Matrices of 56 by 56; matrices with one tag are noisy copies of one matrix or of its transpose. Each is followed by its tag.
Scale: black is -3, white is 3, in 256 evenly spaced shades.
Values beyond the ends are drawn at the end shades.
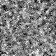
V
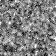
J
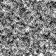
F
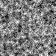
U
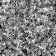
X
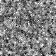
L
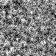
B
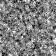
F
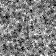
U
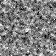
F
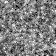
U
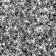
X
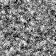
B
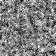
L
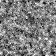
L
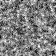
L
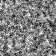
X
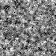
B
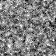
X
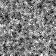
U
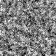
L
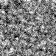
B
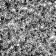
V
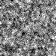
J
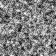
U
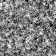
X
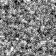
B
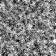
F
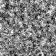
B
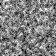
X
